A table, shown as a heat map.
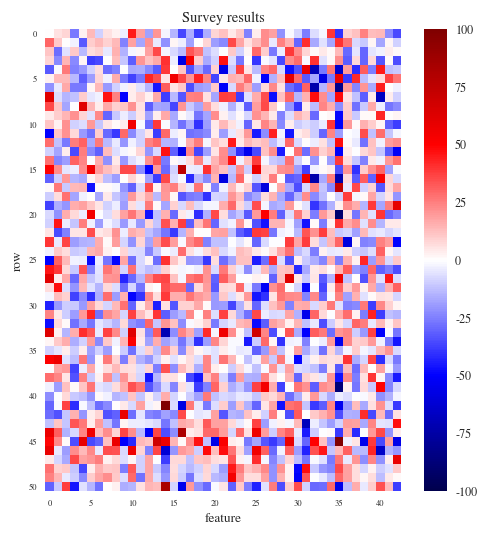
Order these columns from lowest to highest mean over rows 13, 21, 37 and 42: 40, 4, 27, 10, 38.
10, 40, 4, 38, 27
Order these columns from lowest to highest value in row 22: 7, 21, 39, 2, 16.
2, 16, 39, 7, 21
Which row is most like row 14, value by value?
12
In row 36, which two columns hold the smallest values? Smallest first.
30, 40
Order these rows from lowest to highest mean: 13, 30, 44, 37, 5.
13, 30, 37, 5, 44
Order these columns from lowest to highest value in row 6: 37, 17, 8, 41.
17, 37, 8, 41
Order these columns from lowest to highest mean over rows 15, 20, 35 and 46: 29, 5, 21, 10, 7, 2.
2, 7, 29, 21, 10, 5
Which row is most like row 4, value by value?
16
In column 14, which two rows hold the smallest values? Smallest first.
33, 46
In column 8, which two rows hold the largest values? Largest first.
45, 46
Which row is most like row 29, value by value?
32
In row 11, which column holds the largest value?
27
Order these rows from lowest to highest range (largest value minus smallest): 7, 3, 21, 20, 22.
22, 21, 3, 7, 20
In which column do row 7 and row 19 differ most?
0
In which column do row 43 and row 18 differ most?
31
